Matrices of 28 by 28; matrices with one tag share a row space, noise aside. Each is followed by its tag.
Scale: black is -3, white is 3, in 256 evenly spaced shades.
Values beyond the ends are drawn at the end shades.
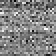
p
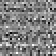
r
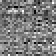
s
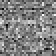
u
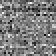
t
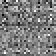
r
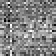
t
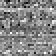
t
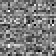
s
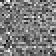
t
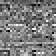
s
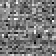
s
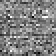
s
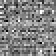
u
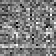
p
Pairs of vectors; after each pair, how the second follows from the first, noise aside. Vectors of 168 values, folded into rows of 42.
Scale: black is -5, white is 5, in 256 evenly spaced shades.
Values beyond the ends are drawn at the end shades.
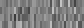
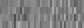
shrunk.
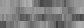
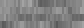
shrunk.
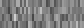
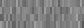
wrapped around, negated, shrunk.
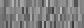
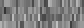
shuffled.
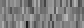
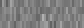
wrapped around, negated, shrunk.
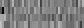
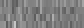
wrapped around, negated, shrunk.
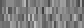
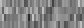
sign-scrambled.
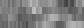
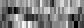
wrapped around, negated, scaled up.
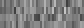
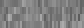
wrapped around, negated, shrunk.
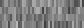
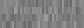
wrapped around, negated, shrunk.
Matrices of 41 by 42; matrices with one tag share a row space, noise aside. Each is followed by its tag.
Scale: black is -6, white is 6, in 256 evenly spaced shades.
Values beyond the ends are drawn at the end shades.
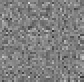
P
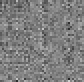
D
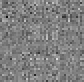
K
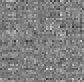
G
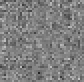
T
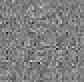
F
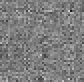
D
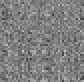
P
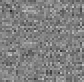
G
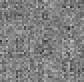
D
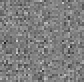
D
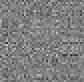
K
